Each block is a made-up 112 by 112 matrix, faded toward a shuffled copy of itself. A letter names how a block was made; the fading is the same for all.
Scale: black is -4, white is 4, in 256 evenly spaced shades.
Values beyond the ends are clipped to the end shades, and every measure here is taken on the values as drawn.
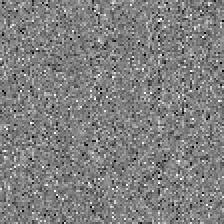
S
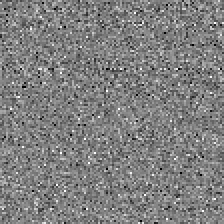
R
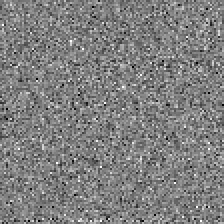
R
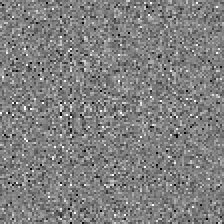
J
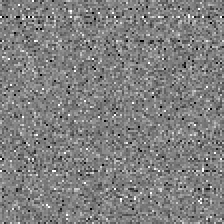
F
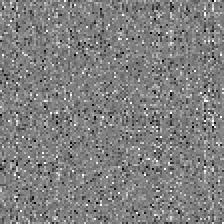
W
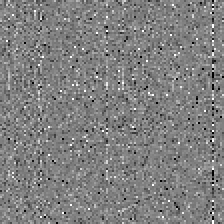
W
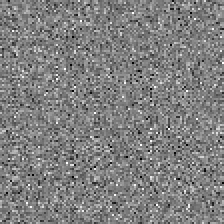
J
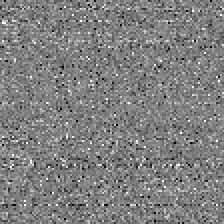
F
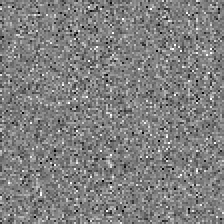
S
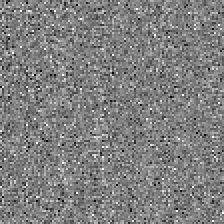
J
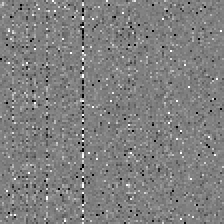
W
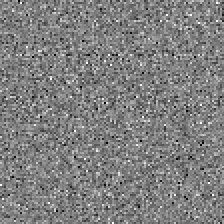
R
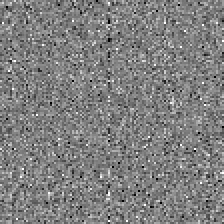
J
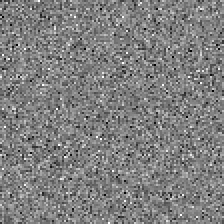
R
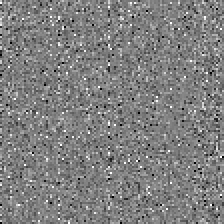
S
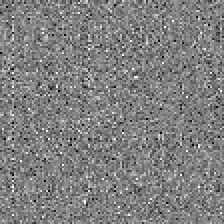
J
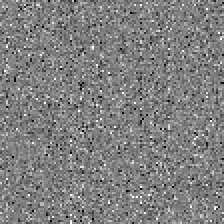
S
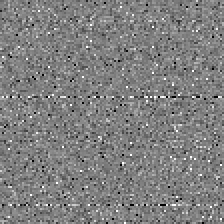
F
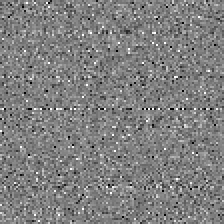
F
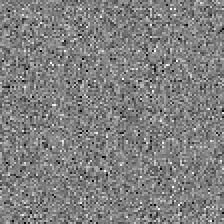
J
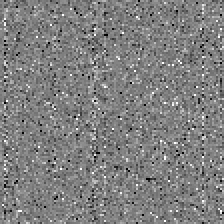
S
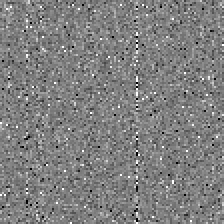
S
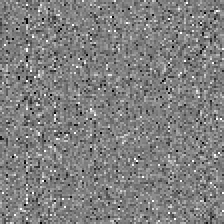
S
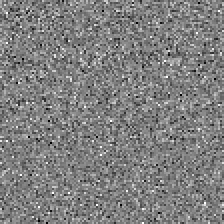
R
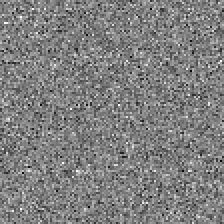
R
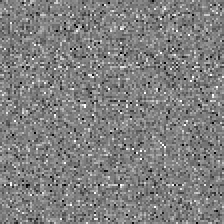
F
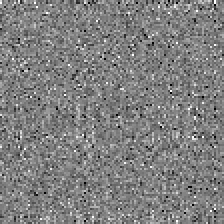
J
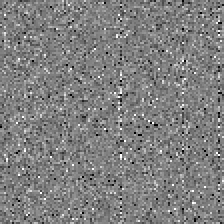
S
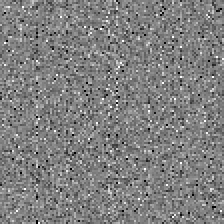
S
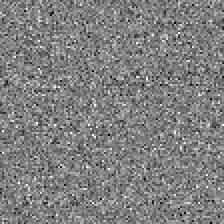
R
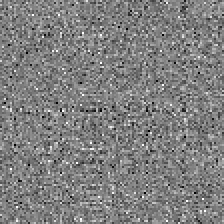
J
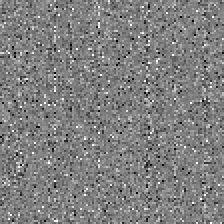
S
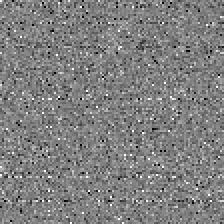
F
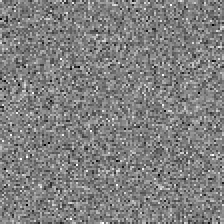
R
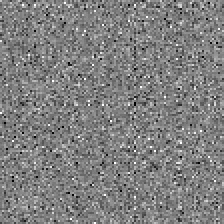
J
